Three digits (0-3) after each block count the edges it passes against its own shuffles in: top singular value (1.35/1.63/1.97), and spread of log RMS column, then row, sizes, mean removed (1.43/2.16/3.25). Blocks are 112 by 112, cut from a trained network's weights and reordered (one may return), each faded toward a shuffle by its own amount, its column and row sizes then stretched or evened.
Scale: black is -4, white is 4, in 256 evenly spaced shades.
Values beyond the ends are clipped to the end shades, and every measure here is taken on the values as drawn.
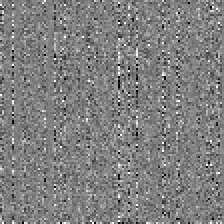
2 3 0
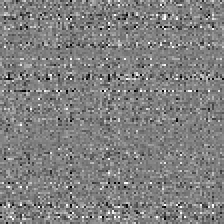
2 2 3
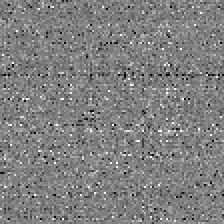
1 0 2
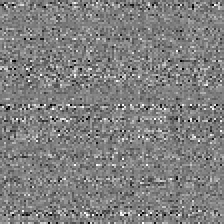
1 1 3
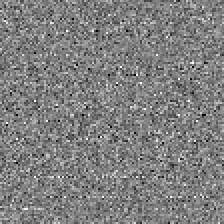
0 0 2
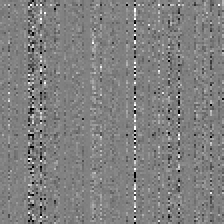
3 3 0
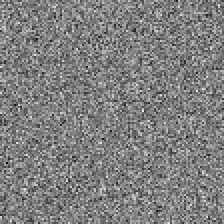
2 0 0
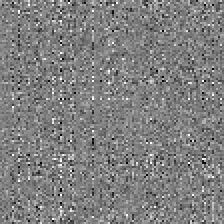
1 3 2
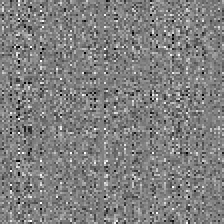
2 3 2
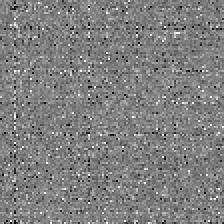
1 1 2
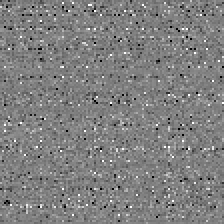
1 1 2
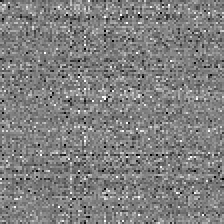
2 1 2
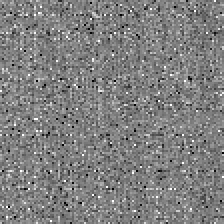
1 0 1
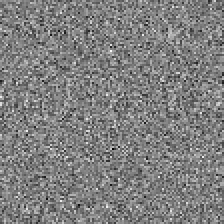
2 1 1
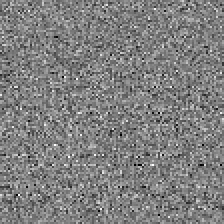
1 0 2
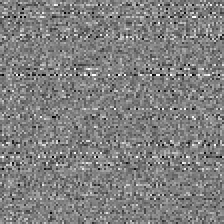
3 0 3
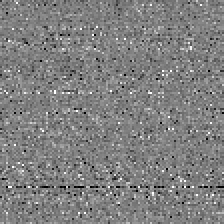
2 0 2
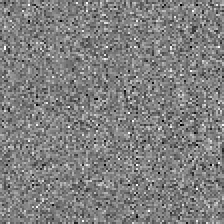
0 2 1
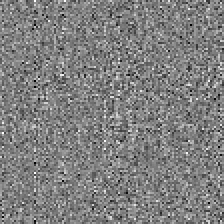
1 2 1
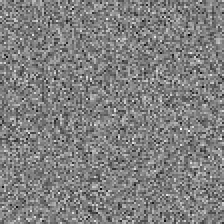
1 0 0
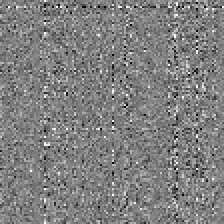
2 3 1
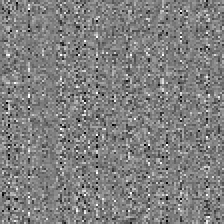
1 3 1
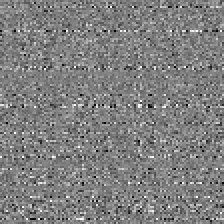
2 1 3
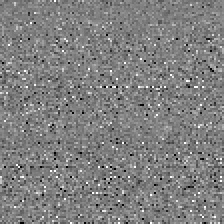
0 0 2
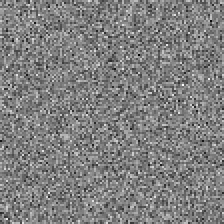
2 0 0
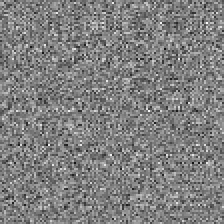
3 0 2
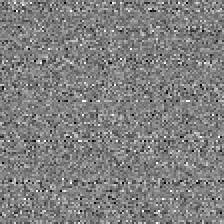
0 0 3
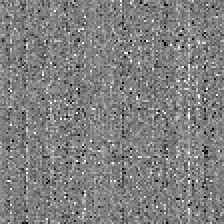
2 2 1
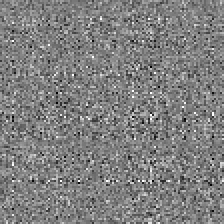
1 2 2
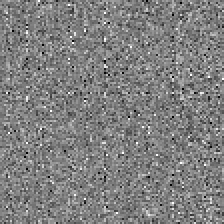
0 2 0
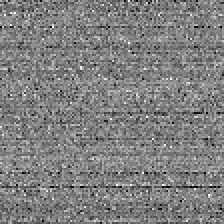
3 0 2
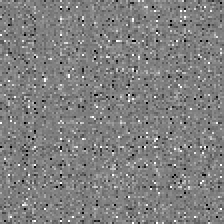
0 2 2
